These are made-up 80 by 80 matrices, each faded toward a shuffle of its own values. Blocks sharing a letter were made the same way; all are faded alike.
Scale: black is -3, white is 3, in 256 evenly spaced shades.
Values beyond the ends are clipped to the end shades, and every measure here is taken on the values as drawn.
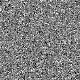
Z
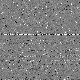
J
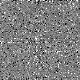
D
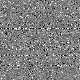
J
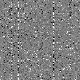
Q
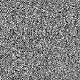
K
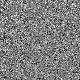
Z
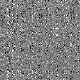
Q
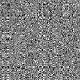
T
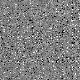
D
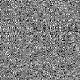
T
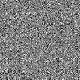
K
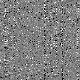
Q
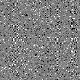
Q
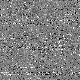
J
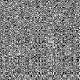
T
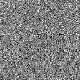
K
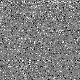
J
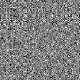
T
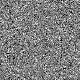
Z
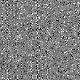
Q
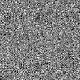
K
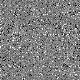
D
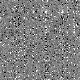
Q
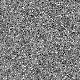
Z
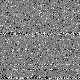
J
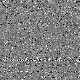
J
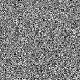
K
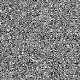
K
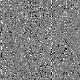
Q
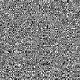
T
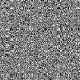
T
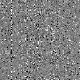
Q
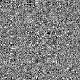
K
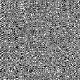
T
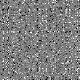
Q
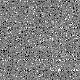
D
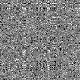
T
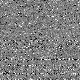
J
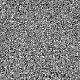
K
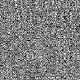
K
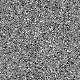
Z
